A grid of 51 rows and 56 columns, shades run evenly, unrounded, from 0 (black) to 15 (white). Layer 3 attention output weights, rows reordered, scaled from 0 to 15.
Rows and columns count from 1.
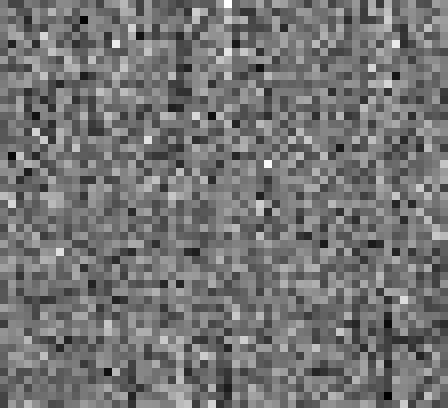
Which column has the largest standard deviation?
49
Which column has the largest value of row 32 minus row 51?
8
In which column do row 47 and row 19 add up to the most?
54
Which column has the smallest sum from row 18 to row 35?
11
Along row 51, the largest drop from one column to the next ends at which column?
28
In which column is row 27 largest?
33
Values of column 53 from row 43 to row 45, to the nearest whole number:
3 6 2
